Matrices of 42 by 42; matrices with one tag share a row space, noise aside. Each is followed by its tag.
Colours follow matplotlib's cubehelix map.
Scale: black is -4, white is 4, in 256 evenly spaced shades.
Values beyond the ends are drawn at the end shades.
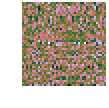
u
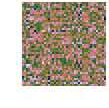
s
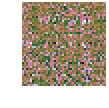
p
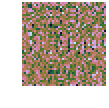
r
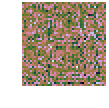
u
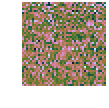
u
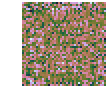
s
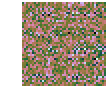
u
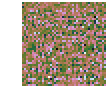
u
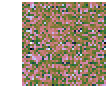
s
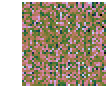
r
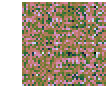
u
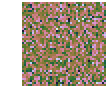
r
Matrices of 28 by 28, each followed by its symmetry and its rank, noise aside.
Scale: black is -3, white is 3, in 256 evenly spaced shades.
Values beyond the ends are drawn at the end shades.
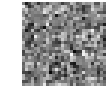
antisymmetric, rank eight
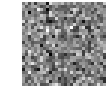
no symmetry, rank eight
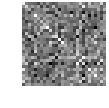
symmetric, rank six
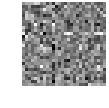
antisymmetric, rank six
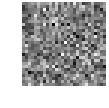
no symmetry, rank eight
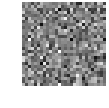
antisymmetric, rank eight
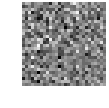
no symmetry, rank seven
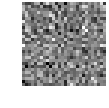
antisymmetric, rank six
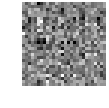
no symmetry, rank six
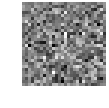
no symmetry, rank seven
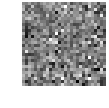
no symmetry, rank eight
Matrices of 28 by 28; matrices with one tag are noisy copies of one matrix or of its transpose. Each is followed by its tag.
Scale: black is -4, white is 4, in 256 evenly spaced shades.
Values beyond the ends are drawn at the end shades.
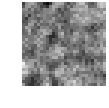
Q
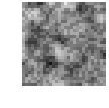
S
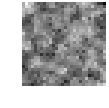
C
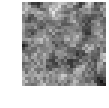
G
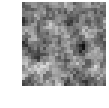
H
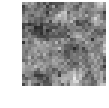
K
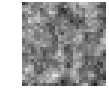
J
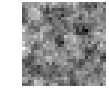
S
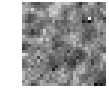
G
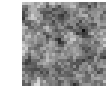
S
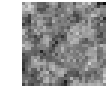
C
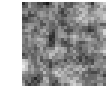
Q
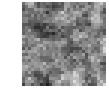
K
